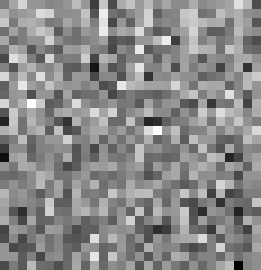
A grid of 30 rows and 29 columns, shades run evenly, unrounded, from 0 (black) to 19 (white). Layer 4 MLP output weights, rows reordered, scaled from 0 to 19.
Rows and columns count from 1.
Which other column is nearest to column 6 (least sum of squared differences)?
10
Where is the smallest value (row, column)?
30, 27
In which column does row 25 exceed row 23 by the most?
21
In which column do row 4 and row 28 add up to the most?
5
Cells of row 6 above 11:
12
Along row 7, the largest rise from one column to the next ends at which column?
2
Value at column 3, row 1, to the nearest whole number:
16
